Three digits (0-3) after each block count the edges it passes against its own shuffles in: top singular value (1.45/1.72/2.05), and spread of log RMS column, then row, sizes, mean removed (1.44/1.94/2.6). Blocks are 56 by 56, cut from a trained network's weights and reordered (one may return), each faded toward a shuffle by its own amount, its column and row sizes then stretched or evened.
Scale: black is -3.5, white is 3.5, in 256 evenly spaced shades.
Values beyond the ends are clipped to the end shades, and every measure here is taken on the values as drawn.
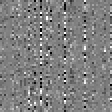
3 3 0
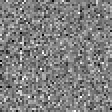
1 1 0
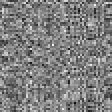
3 1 0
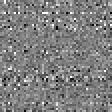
1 2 3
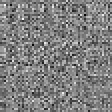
3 2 1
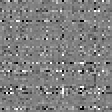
2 2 3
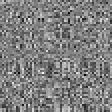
3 1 2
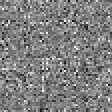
1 2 2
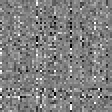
2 3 2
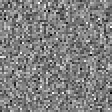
1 0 0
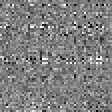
2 2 3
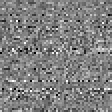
0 0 3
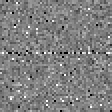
1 0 0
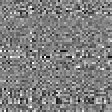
2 1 3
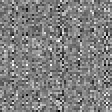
3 3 0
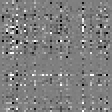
1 3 3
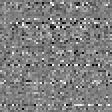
1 1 3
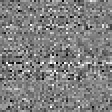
1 1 3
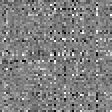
2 2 3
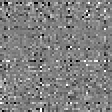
0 2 3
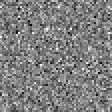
0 0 0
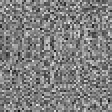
2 0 0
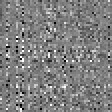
0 3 2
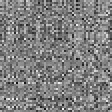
3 0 2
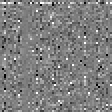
1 3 0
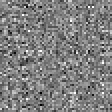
2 2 1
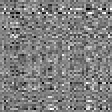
3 1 3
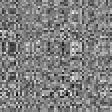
3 2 2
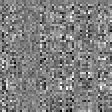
3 3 2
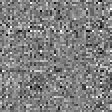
2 2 2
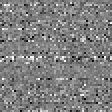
0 0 3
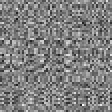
3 0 2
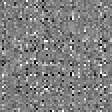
2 3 2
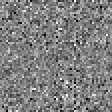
1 1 1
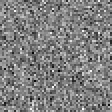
1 1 0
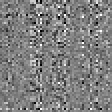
3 3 2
